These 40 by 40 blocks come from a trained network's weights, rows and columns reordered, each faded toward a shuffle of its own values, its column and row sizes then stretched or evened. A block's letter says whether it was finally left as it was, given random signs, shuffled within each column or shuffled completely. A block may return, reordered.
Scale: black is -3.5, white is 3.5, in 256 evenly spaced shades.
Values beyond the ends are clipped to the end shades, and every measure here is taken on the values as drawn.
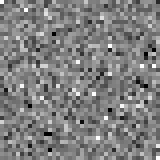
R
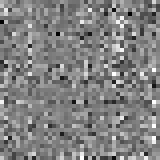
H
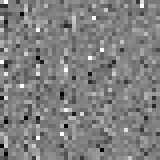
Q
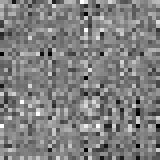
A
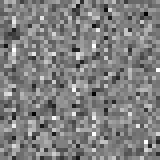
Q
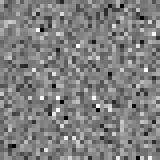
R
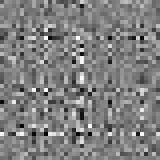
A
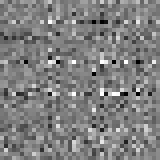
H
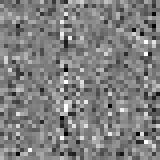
Q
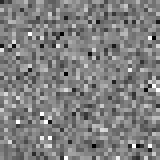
R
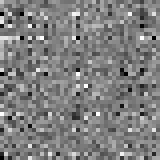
H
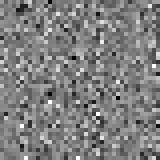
Q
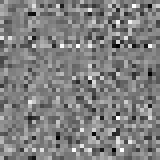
H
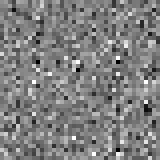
Q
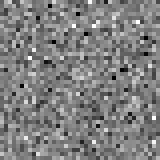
R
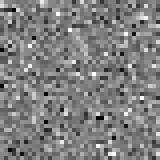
R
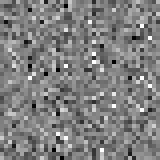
Q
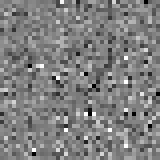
Q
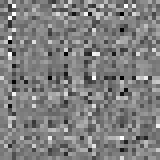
A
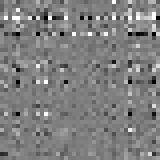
A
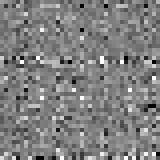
H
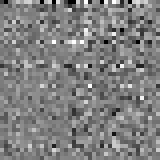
H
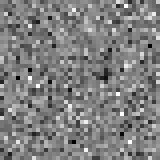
R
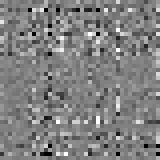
H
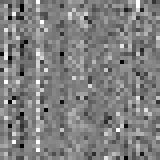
Q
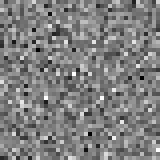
R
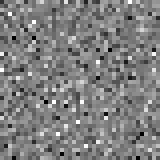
R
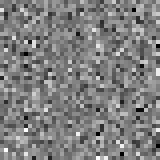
Q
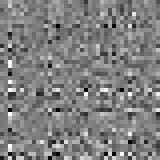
A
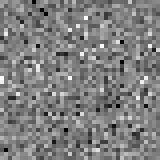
R
